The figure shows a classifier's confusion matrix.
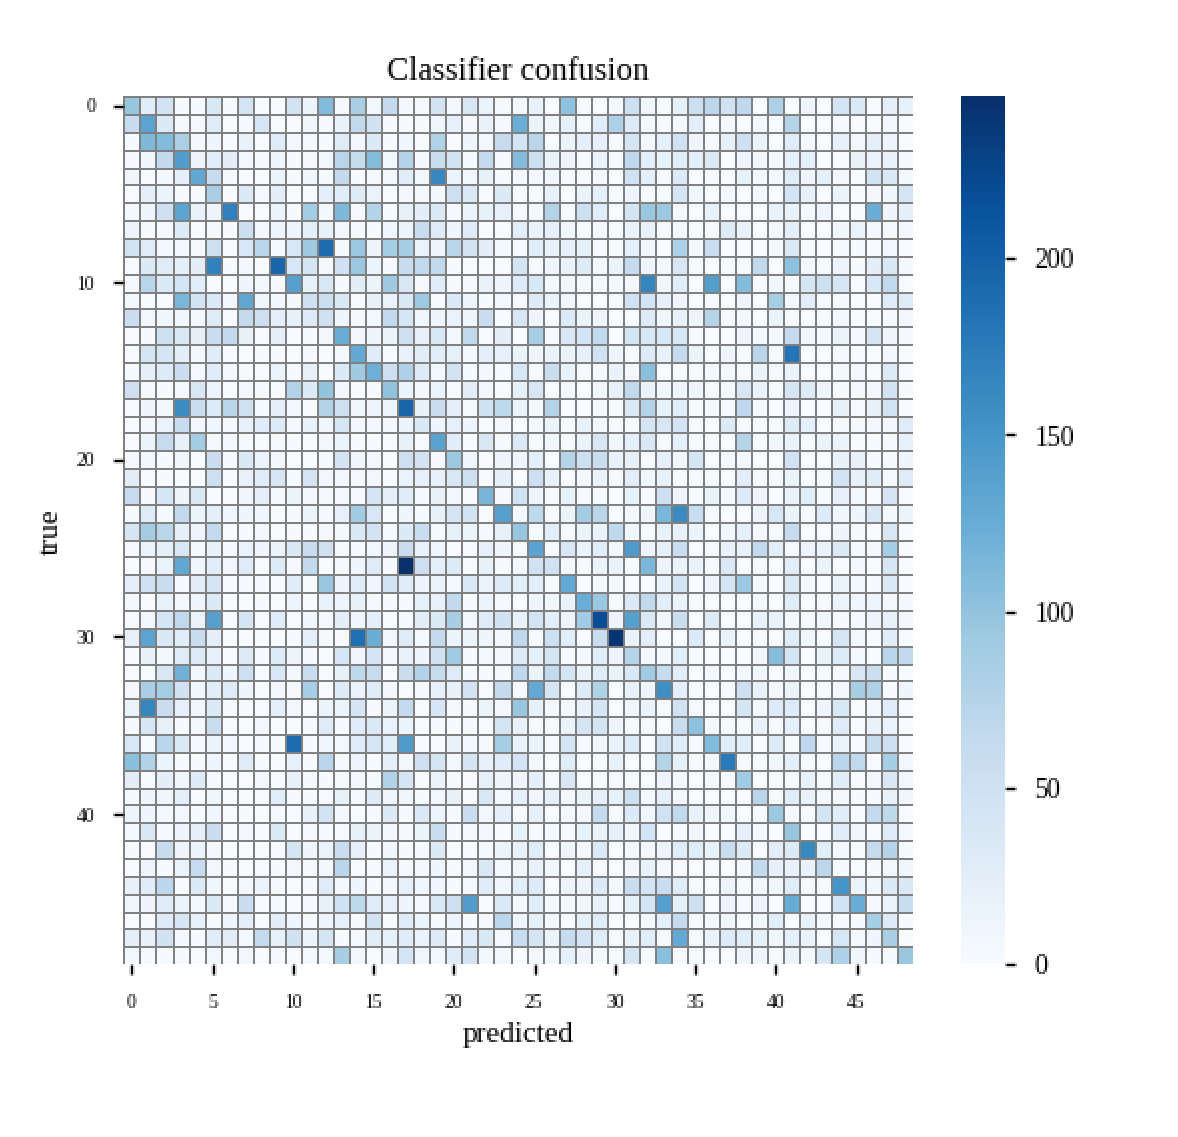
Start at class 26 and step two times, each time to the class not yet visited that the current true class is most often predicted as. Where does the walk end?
3
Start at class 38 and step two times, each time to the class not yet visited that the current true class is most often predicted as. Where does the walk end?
12
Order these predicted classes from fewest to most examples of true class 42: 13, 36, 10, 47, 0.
0, 36, 10, 13, 47
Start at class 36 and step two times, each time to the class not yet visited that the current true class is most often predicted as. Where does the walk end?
32
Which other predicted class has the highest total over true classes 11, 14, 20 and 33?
41
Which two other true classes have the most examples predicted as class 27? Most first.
0, 20
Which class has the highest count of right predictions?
30
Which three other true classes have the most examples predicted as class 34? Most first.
23, 47, 8
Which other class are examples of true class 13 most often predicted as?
25
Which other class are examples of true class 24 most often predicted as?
1
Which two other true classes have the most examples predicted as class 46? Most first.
6, 33
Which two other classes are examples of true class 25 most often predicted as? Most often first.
31, 47
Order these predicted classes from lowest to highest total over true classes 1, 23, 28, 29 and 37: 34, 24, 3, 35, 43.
43, 35, 3, 24, 34
